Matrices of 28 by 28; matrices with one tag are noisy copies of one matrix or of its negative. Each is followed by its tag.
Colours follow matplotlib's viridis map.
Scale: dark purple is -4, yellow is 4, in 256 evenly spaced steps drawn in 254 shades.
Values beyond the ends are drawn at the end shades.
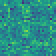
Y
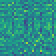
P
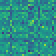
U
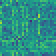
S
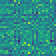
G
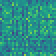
S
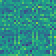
G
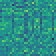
P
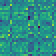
U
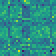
Y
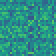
U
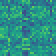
Y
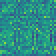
G
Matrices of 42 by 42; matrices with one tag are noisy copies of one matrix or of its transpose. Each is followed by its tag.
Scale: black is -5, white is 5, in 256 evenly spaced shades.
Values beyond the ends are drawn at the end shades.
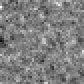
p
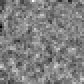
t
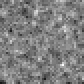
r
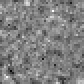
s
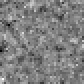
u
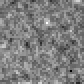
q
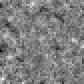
u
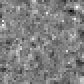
s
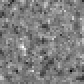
q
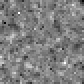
r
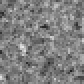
q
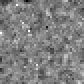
t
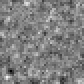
s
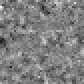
p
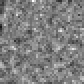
t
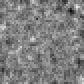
s
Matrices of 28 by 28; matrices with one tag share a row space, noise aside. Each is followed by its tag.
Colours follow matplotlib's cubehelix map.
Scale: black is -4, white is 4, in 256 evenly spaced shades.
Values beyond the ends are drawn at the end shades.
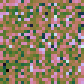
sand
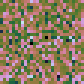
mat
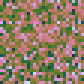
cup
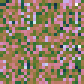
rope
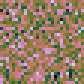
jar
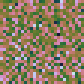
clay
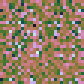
clay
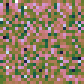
rope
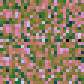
sand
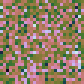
rope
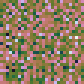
jar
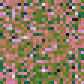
cup
